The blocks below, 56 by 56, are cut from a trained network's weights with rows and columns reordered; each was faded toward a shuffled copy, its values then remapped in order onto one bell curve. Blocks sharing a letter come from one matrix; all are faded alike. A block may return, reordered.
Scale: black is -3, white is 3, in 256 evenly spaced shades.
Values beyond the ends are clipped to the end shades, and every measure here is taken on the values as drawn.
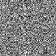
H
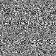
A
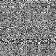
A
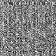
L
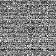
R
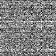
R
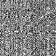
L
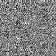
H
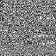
A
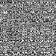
A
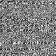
A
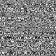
A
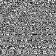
A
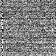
R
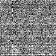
R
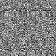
H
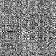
L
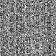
L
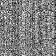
L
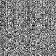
L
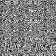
A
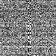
R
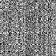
L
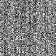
L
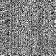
L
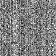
L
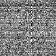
R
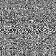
A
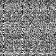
R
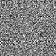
H
